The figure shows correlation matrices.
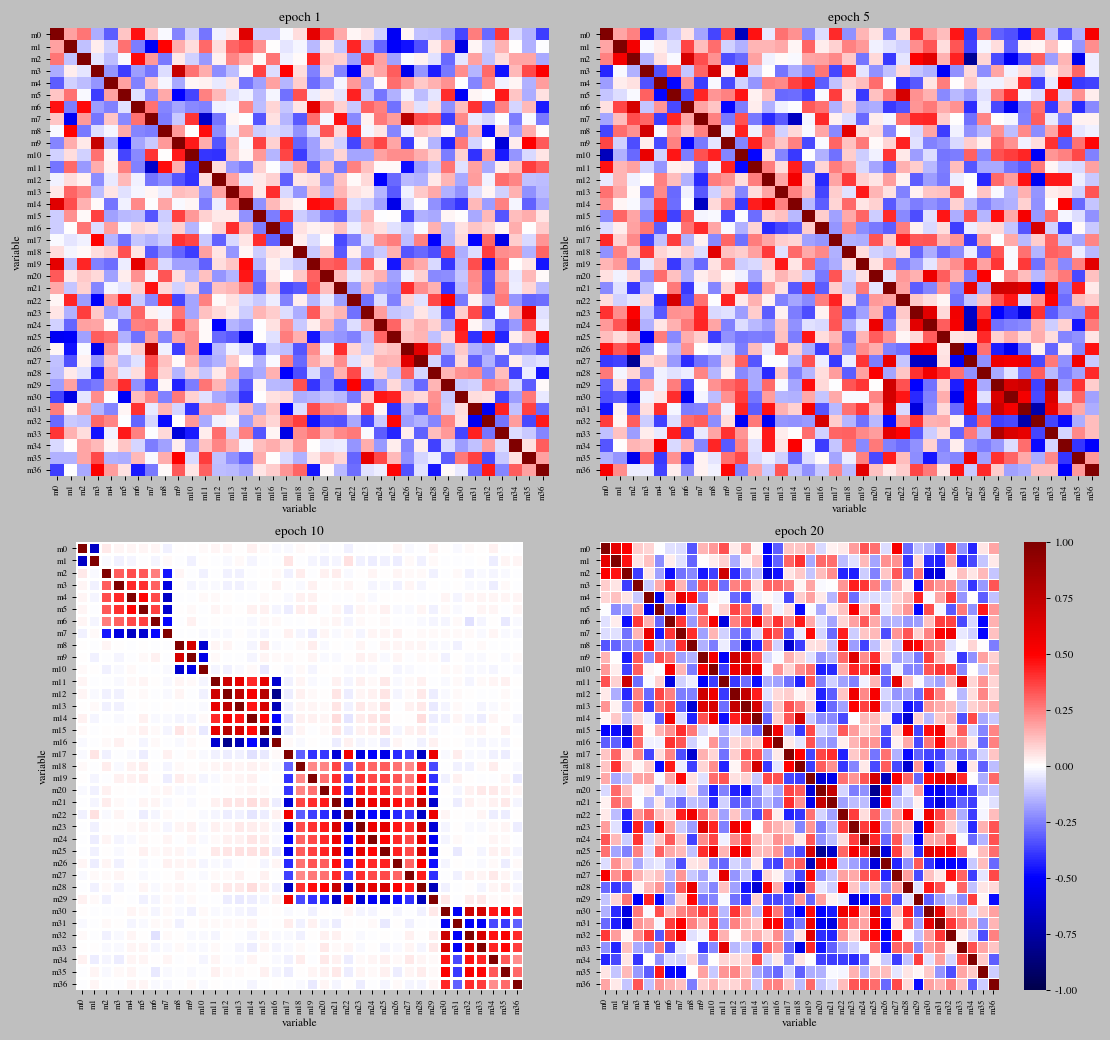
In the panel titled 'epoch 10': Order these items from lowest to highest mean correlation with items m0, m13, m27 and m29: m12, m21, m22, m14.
m21, m22, m14, m12
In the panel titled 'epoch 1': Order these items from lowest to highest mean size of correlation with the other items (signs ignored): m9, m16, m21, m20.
m16, m20, m21, m9
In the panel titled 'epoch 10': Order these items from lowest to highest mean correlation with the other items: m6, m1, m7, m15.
m7, m1, m6, m15
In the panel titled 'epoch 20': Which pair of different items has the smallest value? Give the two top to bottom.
m20, m25
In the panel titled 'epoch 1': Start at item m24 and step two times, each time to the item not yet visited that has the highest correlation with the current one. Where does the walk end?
m25
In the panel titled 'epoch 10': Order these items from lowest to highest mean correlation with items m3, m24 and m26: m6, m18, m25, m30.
m30, m6, m18, m25
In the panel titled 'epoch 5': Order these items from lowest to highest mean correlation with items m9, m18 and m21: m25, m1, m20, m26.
m26, m25, m20, m1
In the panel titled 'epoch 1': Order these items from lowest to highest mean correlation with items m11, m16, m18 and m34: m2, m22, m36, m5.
m22, m2, m5, m36
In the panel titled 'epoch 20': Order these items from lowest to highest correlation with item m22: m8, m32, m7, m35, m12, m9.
m35, m12, m32, m9, m7, m8
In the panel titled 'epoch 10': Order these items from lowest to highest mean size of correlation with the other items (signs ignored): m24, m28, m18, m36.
m36, m18, m24, m28
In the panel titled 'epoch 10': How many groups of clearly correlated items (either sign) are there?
6
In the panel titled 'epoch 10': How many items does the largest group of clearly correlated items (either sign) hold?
13
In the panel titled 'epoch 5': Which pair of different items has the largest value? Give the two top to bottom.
m29, m33
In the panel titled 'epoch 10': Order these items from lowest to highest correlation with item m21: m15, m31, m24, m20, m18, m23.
m31, m15, m18, m20, m24, m23
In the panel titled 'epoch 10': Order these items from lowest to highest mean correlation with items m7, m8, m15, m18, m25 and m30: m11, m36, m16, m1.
m16, m1, m36, m11
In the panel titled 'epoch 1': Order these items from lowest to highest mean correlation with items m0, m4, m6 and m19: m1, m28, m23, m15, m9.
m9, m15, m1, m28, m23
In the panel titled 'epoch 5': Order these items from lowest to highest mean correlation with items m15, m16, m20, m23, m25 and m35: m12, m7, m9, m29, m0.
m12, m9, m0, m29, m7
